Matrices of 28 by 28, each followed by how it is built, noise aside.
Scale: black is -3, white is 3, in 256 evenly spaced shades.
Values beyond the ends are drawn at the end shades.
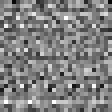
repeating columns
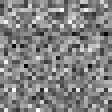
repeating columns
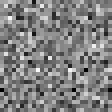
repeating columns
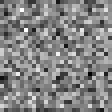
repeating columns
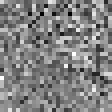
upper triangular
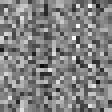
repeating rows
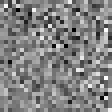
upper triangular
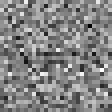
repeating columns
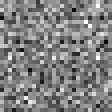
repeating columns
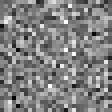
repeating rows
